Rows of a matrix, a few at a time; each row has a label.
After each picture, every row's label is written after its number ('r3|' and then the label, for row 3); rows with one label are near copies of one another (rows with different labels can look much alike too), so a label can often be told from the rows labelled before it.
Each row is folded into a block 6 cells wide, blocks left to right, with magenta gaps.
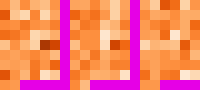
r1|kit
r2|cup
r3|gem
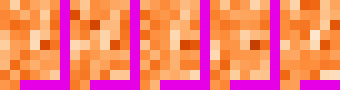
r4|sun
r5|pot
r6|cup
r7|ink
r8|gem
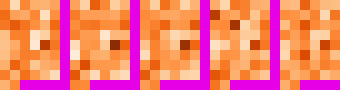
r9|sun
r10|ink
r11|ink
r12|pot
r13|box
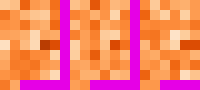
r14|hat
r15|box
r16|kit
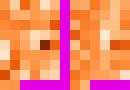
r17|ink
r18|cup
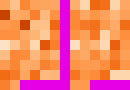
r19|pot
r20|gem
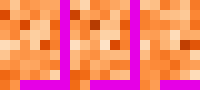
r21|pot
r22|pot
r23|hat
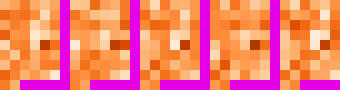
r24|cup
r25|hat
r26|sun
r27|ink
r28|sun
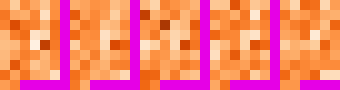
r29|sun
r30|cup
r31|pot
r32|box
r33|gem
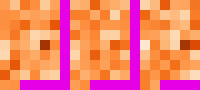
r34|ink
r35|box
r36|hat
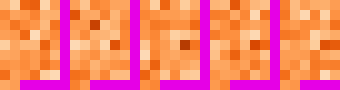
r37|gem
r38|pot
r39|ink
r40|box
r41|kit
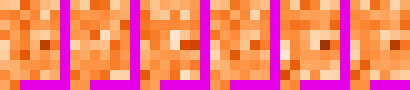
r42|box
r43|gem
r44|kit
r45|box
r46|ink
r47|ink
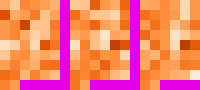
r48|pot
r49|hat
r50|cup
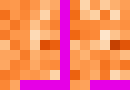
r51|cup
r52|kit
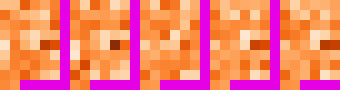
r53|hat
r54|ink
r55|gem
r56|kit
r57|kit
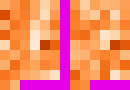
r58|cup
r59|kit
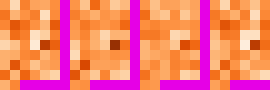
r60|sun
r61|ink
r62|kit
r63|sun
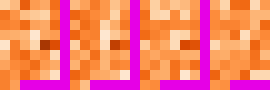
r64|hat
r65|cup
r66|kit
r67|gem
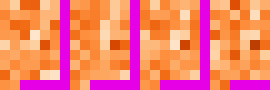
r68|gem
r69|cup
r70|sun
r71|box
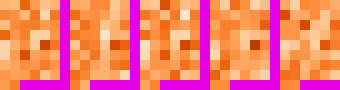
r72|box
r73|cup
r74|box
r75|ink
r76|pot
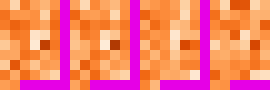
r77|sun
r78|sun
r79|cup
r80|gem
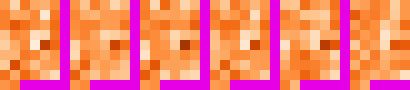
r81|sun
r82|ink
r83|ink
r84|sun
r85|hat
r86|cup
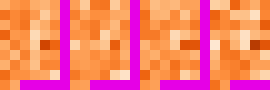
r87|cup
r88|gem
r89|kit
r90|hat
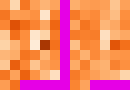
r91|sun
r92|cup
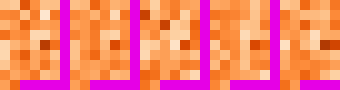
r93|box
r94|box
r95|pot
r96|cup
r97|hat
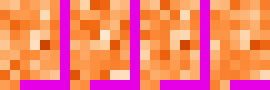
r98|sun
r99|gem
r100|box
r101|hat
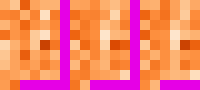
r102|box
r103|cup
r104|cup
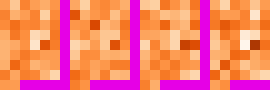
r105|sun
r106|pot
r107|hat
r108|sun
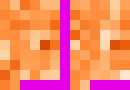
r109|ink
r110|cup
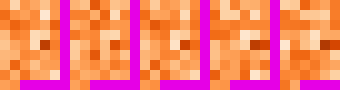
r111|sun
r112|box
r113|sun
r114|kit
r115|hat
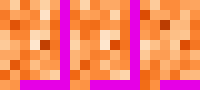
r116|sun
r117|sun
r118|pot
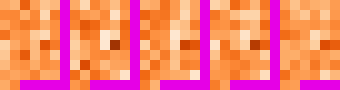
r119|box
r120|sun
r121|cup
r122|hat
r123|kit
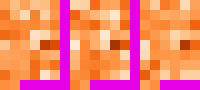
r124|kit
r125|hat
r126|ink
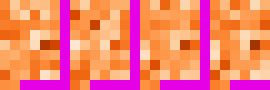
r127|kit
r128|pot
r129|ink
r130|ink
